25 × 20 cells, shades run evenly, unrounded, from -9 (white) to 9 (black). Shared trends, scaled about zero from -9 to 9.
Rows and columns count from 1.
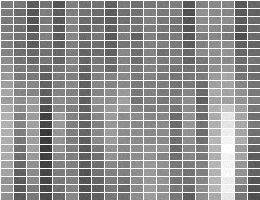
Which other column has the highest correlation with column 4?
7
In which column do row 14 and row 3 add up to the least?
18
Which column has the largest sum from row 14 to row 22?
4
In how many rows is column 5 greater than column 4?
8
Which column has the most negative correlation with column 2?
16
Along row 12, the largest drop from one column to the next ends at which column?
17
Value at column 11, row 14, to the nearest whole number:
0
